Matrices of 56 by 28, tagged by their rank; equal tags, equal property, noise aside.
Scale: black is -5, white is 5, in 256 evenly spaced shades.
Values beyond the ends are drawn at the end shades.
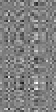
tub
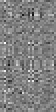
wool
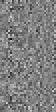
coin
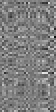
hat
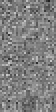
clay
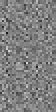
coin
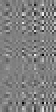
tub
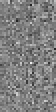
clay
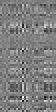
tub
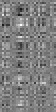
tub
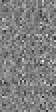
clay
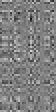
hat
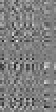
hat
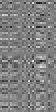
tub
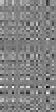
tub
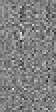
coin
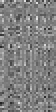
wool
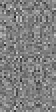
coin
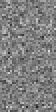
clay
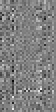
wool
